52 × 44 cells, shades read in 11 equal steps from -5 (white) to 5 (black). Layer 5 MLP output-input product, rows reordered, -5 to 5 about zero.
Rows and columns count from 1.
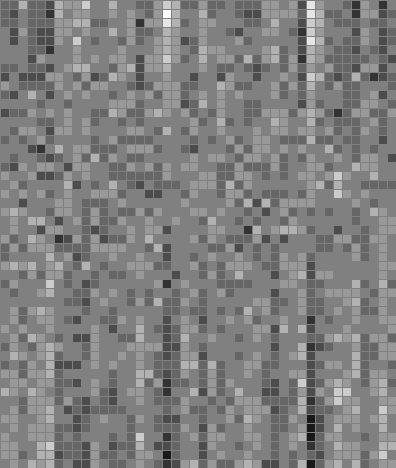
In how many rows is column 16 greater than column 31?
20
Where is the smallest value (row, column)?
2, 19
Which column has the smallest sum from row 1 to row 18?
35
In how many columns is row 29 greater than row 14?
11
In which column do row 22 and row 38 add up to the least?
38
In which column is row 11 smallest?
4
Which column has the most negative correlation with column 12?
17
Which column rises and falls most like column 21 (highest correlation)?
40
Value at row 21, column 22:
-1
